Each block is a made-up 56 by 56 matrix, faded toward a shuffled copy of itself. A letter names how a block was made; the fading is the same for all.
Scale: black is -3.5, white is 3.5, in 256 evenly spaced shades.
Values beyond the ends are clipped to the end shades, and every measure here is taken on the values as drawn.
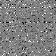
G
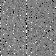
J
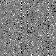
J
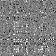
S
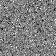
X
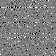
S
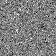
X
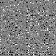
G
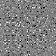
S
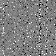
J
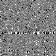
S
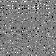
G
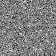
X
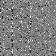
J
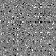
S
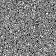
X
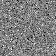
X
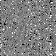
J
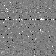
G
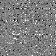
S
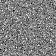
X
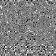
S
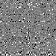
S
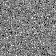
X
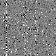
J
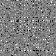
S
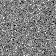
X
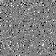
G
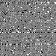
G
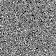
X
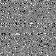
S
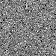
X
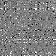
G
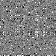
S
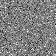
X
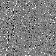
J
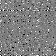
G
